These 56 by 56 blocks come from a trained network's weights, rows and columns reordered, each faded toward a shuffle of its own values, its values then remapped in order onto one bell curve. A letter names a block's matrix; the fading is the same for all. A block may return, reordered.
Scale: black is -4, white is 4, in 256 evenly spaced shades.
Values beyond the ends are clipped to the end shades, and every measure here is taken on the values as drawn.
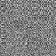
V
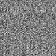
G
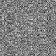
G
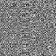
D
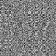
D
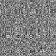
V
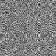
D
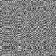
V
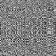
V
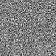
G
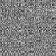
V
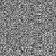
D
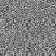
V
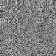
D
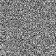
D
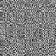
V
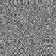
V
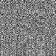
G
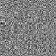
D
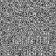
D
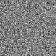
G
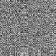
D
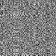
V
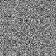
G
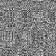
D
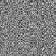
V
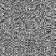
D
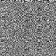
V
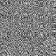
D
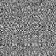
V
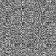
D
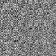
D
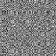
V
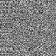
D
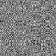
V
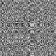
V
